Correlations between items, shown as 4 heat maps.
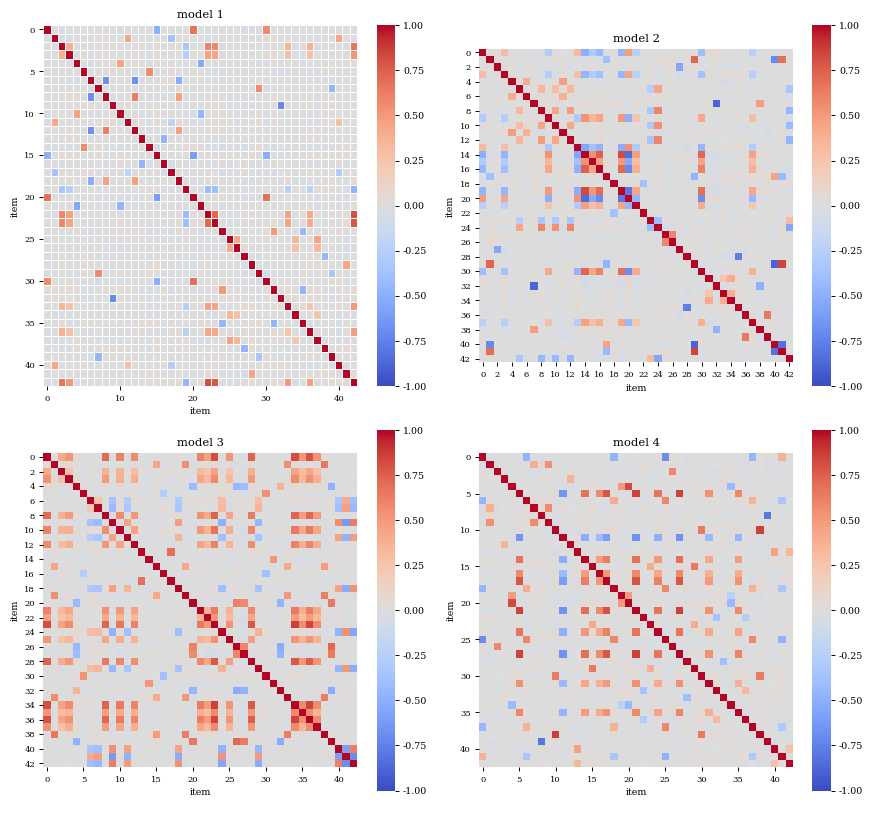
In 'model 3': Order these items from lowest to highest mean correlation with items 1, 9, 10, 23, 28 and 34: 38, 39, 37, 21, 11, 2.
39, 11, 38, 2, 37, 21
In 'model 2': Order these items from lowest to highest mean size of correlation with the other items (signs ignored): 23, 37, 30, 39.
39, 23, 37, 30
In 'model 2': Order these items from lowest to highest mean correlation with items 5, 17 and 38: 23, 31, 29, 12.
29, 23, 31, 12
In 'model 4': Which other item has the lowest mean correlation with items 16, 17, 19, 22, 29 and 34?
11
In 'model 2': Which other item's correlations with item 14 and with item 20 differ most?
19
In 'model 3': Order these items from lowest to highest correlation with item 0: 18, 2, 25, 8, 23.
18, 2, 25, 8, 23
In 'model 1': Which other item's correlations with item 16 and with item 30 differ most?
20
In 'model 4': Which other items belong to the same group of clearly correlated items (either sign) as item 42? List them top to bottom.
13, 40
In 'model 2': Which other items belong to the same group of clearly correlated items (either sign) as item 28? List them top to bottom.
35
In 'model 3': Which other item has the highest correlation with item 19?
38
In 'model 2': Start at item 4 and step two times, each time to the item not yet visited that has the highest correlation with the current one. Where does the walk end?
6
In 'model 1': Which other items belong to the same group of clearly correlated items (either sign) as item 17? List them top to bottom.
1, 11, 40
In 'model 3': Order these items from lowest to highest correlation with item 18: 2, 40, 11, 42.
2, 11, 40, 42
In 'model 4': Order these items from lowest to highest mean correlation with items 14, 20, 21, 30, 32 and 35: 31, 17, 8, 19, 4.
8, 19, 4, 31, 17
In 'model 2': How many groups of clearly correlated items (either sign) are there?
11
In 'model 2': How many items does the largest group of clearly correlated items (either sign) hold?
12
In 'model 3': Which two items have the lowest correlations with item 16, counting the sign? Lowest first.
30, 5
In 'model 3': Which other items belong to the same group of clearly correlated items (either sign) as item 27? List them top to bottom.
4, 20, 26, 32, 39
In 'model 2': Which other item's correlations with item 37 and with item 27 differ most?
2
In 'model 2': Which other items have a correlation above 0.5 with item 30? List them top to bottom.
14, 16, 19
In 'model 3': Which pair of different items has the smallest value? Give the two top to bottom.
41, 42
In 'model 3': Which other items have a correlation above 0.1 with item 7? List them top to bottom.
6, 24, 29, 41
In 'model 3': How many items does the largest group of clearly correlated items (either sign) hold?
15
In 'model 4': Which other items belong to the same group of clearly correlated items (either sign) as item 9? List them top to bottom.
1, 7
